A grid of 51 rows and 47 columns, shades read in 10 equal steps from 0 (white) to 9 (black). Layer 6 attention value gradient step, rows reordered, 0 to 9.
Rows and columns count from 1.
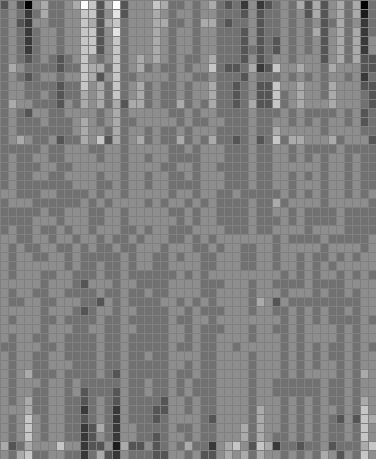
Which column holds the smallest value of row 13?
15
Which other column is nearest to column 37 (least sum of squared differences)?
25
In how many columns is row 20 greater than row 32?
19
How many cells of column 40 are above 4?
25
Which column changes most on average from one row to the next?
35
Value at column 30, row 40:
4
